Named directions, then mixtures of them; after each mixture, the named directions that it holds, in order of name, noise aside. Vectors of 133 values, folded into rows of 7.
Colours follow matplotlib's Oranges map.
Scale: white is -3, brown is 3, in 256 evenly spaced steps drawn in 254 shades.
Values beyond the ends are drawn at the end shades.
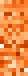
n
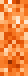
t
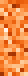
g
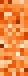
n, t.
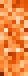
g, t.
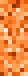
g.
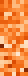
n.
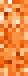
g, n, t.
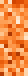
g, n, t.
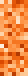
g, n, t.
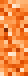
g.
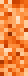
g, n, t.
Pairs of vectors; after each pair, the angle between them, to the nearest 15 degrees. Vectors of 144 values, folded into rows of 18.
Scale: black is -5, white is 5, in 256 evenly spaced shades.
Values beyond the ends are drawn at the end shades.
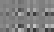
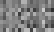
135 degrees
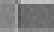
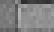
165 degrees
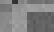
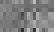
120 degrees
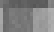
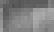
30 degrees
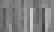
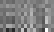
60 degrees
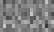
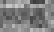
60 degrees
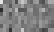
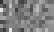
135 degrees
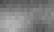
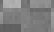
120 degrees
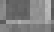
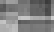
120 degrees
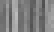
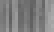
30 degrees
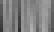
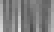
165 degrees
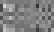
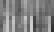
90 degrees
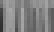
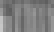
150 degrees
